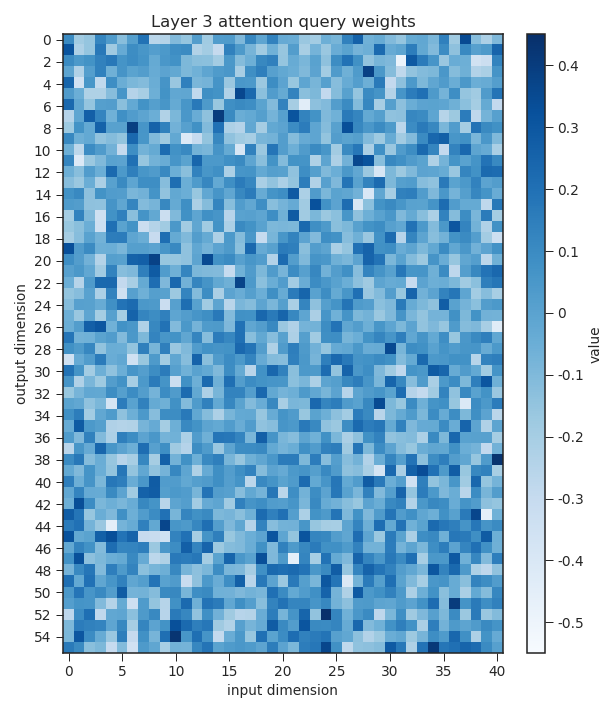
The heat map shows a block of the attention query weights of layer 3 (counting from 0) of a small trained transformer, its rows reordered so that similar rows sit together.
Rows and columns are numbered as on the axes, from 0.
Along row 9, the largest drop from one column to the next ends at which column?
11
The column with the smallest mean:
3
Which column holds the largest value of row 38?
40
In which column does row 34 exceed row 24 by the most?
9
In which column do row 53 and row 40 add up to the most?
22
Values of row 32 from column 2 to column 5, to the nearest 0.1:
0 0 0.1 0
